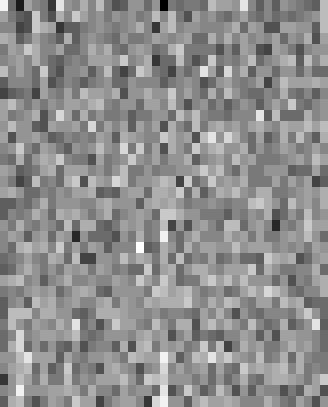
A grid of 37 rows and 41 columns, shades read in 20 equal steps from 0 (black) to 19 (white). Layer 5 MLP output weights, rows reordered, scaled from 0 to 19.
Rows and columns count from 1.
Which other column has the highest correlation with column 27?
29
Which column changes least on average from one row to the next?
14
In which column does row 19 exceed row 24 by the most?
33
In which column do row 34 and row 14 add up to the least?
5
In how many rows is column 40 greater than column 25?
14
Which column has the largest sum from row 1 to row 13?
41
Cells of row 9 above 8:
31
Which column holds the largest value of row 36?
3
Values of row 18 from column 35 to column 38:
9 9 10 11
